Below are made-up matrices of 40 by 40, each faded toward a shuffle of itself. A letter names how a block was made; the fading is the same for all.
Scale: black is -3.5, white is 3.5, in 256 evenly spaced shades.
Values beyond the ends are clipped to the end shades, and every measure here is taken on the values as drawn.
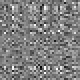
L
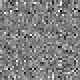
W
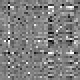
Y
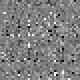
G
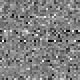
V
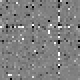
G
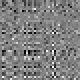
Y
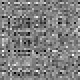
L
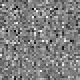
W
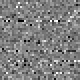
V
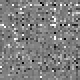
G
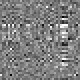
L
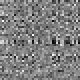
L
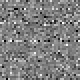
V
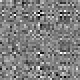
L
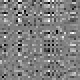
Y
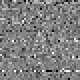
V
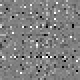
G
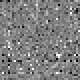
G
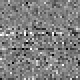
V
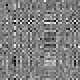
Y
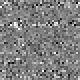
V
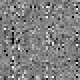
G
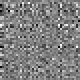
L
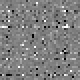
G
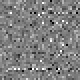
W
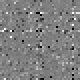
G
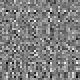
L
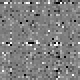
G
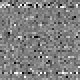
V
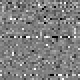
V
